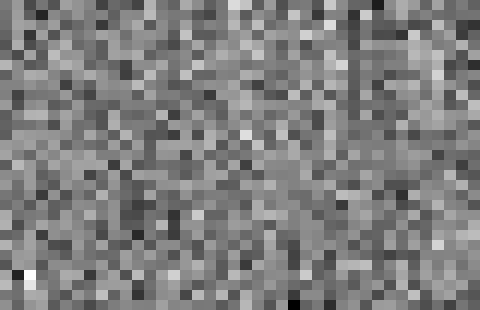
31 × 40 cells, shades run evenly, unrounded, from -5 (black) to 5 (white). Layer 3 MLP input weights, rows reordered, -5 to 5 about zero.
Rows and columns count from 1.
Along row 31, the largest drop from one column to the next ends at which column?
25
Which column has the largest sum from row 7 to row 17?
28
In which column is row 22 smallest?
15
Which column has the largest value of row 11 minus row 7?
40
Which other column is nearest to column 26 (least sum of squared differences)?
7
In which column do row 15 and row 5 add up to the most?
22
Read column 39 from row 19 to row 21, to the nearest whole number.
2 -1 0
